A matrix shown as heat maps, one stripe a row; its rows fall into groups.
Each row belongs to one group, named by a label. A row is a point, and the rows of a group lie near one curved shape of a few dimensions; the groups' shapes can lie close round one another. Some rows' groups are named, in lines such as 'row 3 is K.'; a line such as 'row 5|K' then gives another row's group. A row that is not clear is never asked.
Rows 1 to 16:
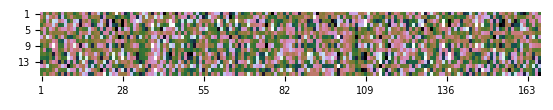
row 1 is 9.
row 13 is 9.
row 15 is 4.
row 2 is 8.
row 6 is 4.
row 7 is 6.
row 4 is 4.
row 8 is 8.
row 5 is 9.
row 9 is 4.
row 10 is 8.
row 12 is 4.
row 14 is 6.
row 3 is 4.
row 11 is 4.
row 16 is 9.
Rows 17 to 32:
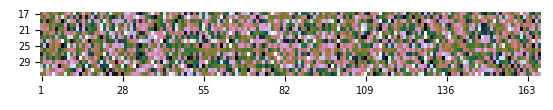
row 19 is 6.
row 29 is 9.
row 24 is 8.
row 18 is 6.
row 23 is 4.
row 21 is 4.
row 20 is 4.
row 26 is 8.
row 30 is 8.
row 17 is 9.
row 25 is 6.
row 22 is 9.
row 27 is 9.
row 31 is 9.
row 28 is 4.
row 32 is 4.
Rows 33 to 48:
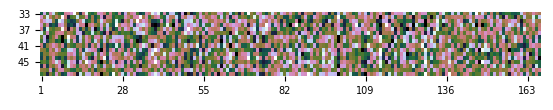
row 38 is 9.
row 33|4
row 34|6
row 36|4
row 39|6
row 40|6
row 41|9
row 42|4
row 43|9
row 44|9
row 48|4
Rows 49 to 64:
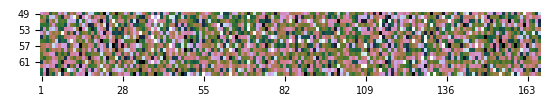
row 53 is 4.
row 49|9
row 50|4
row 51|4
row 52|9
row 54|6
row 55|9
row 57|4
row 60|9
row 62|4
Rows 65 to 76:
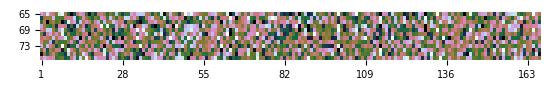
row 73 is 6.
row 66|9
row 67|6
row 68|4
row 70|8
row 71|4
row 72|4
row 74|6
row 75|9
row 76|6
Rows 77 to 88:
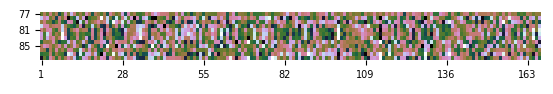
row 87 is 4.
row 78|4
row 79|4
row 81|6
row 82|6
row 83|6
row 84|9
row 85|9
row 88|9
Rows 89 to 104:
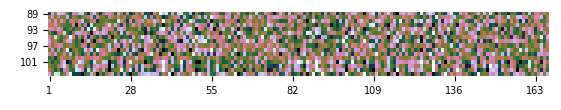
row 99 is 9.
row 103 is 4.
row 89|4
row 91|8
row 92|4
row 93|6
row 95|6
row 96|4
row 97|4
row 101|8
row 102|4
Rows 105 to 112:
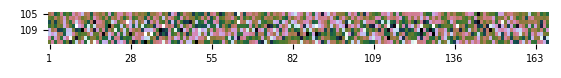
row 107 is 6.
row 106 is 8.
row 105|8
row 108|4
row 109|4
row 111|6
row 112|6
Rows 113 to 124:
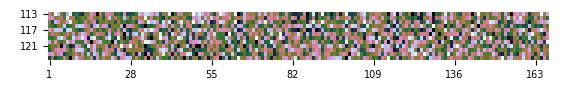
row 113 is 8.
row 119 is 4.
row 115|8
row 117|8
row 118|9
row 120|9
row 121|4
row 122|4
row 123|6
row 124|6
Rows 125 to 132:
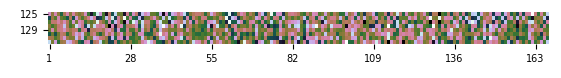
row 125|9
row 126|9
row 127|9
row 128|4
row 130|4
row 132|9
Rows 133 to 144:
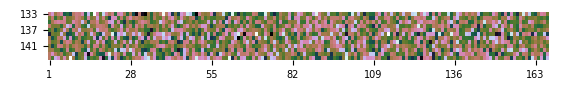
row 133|6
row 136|4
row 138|9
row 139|8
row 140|4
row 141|4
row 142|4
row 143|4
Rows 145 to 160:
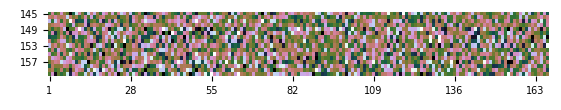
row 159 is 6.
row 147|6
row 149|8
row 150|8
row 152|9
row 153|9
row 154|4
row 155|6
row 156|8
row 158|9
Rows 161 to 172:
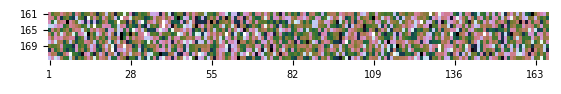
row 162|4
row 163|8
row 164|6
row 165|9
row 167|4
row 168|6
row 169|9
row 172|6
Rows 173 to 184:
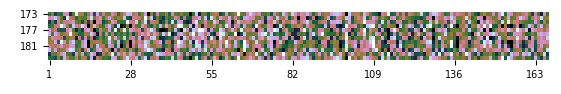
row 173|6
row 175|6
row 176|4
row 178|8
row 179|4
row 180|4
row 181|4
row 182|9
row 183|9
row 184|6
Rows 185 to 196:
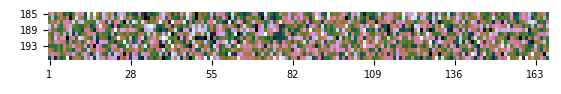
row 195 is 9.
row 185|6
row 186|6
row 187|9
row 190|8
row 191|8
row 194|4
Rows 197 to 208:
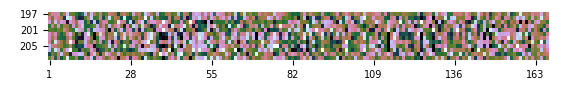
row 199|8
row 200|9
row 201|4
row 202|4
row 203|4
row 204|6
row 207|4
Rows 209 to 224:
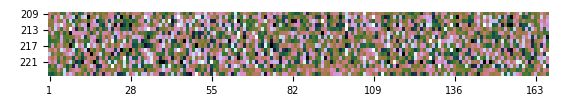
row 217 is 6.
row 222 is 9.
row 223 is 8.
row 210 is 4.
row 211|8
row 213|6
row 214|8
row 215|9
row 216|9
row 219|9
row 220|9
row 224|6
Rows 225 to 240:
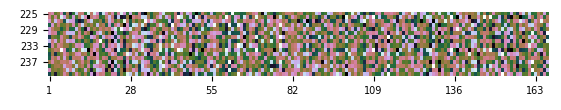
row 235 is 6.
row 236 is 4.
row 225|6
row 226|4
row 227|8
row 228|9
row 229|4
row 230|9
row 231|9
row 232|9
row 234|4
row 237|9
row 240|6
